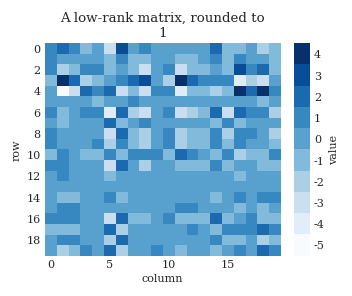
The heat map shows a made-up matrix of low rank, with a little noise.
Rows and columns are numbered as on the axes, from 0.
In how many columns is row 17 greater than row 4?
10
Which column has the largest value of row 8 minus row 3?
16
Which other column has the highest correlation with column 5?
19
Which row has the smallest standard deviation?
13
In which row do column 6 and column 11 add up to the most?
3
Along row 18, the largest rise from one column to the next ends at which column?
6
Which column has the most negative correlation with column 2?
18
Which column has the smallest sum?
5
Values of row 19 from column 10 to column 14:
0 -1 0 0 -1
